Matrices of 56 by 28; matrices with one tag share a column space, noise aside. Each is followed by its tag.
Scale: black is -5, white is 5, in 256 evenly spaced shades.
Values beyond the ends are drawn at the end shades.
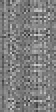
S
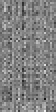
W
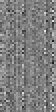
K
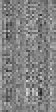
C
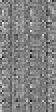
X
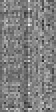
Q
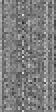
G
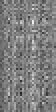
C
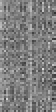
W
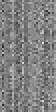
K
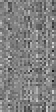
W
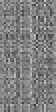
X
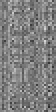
Q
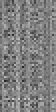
S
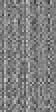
G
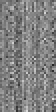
W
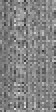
Q
